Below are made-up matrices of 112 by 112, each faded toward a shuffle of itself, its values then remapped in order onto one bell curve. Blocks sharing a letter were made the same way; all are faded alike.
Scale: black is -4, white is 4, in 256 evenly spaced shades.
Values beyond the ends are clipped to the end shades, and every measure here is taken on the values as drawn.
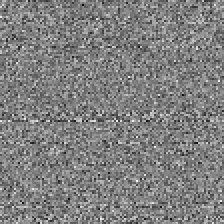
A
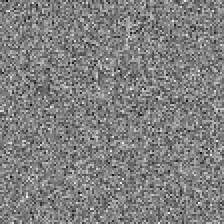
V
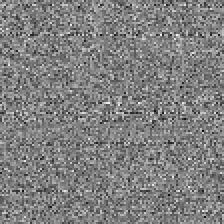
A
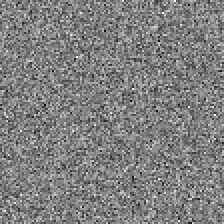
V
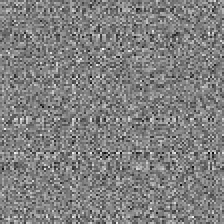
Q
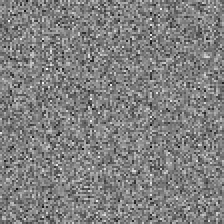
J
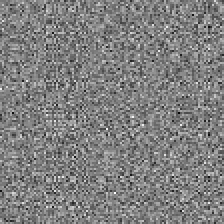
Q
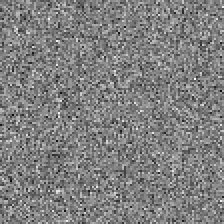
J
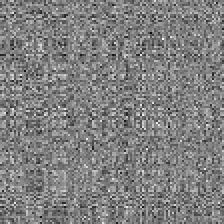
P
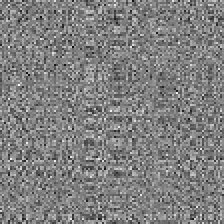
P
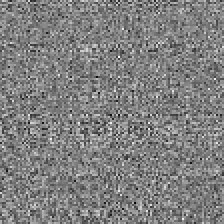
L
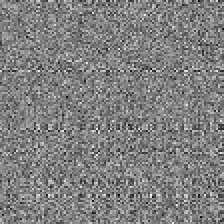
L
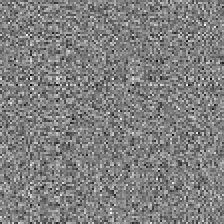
Q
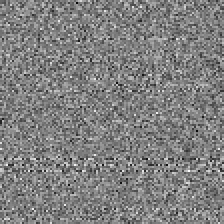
A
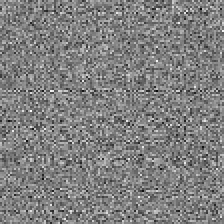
L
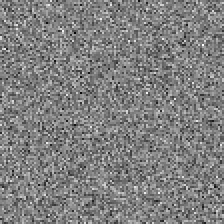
V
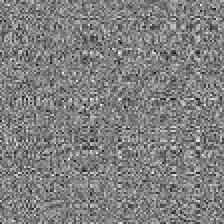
Q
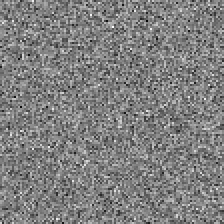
V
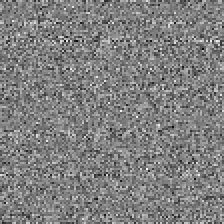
A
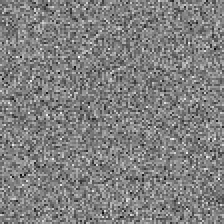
V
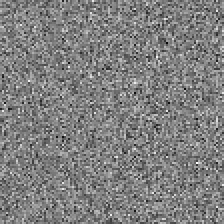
J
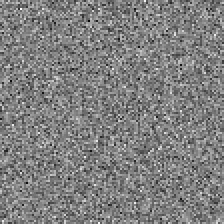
V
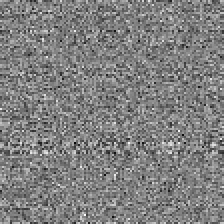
L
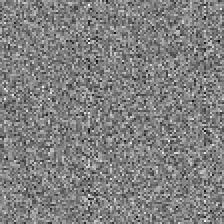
J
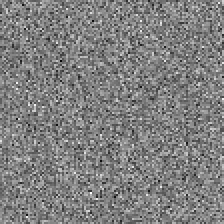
J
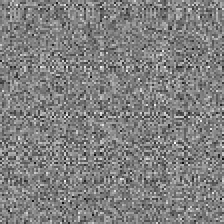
L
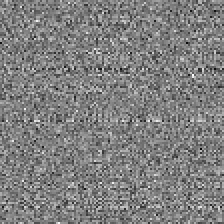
L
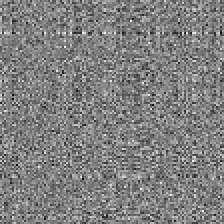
Q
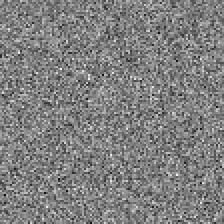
V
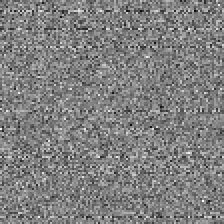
A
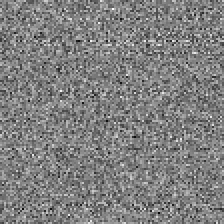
A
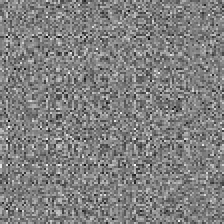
Q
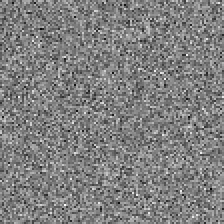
V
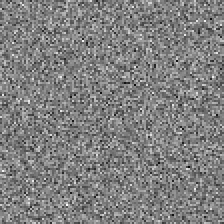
V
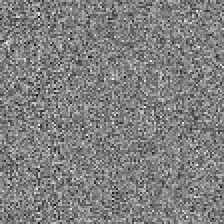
J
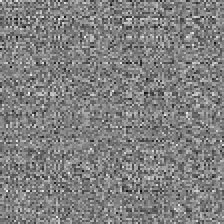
L
